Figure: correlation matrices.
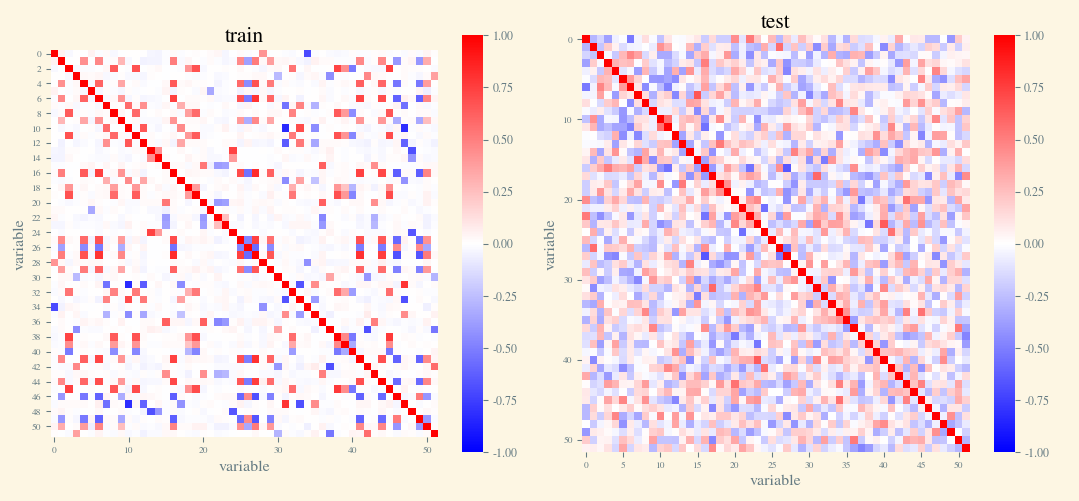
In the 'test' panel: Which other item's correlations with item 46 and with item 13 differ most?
17
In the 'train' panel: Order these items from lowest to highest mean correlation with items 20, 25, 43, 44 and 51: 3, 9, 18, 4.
18, 3, 9, 4
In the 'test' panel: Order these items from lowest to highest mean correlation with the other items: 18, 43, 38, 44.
38, 18, 44, 43
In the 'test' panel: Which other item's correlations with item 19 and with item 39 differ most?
18
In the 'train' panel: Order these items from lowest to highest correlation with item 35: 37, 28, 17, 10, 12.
10, 12, 17, 37, 28
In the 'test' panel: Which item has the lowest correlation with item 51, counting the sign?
37
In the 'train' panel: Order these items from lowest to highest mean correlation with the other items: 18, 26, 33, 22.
26, 22, 33, 18
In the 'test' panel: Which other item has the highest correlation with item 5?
45
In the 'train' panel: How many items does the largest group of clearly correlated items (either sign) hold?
14
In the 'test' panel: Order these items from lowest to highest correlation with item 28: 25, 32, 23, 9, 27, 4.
23, 9, 27, 4, 25, 32
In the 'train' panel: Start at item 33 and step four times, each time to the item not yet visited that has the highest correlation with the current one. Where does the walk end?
17
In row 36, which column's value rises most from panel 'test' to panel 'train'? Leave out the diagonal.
15
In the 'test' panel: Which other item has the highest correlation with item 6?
2
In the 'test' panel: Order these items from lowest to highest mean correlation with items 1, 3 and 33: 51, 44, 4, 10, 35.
44, 51, 10, 4, 35
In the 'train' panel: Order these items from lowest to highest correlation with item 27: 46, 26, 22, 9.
46, 26, 22, 9
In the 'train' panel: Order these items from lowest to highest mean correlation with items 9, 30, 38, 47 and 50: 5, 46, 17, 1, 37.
46, 17, 5, 37, 1
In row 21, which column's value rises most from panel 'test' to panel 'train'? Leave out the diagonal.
24
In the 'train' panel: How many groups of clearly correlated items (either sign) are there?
8
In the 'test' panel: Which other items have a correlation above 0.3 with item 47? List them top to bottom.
4, 10, 12, 14, 49
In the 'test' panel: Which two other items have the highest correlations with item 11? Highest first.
10, 41
